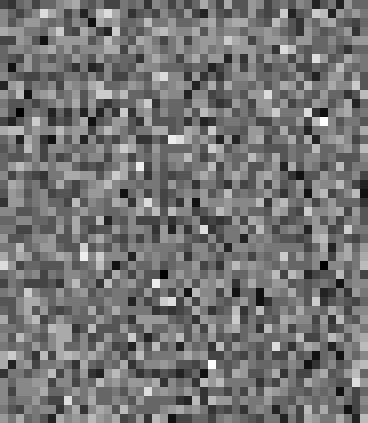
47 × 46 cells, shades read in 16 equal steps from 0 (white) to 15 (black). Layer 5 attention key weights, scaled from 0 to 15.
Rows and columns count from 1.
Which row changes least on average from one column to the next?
6
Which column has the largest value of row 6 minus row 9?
21
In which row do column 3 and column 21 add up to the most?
16
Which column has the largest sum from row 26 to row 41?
39
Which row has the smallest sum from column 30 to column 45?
10
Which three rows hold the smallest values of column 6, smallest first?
2, 40, 44
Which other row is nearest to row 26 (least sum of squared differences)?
12
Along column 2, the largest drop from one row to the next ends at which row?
15
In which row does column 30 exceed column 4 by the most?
33
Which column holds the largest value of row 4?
14
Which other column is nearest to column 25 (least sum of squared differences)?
34
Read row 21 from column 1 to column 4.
9 5 6 9
